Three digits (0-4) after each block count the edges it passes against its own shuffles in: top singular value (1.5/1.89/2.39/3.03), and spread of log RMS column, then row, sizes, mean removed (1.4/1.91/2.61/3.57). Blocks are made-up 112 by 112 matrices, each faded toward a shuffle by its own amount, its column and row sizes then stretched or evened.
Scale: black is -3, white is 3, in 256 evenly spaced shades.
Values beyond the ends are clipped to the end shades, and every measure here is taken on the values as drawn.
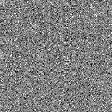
2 1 0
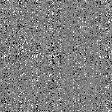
1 4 2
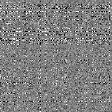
1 3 4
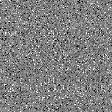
2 1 1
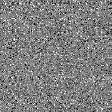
2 0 2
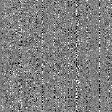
2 4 1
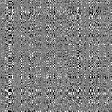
4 4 3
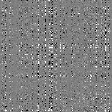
2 4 3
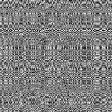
4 0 4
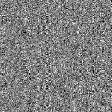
2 2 0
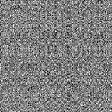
3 2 0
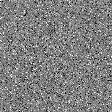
1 0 0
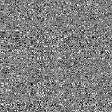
2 1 3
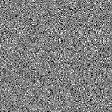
3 2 1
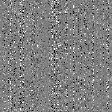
0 4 0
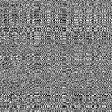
4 0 4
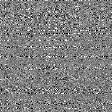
1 2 4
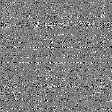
0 2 4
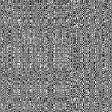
4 4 0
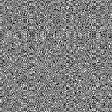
4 1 0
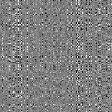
4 4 3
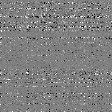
0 2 4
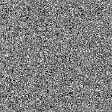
0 3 2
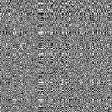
4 3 3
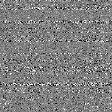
1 2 4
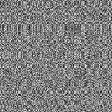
4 3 2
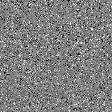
1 1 1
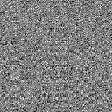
3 0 1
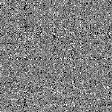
0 3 3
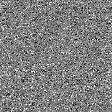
1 0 2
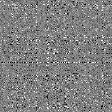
2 3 3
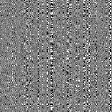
4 4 2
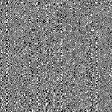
3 3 1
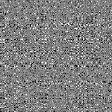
3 2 3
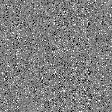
1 2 0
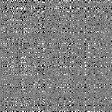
3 3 4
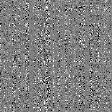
0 4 3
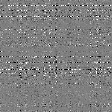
1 2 4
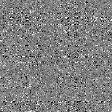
2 2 3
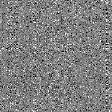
2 3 1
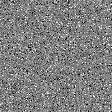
0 0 1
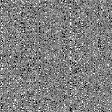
2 3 0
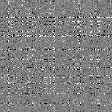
3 3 4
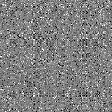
3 1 1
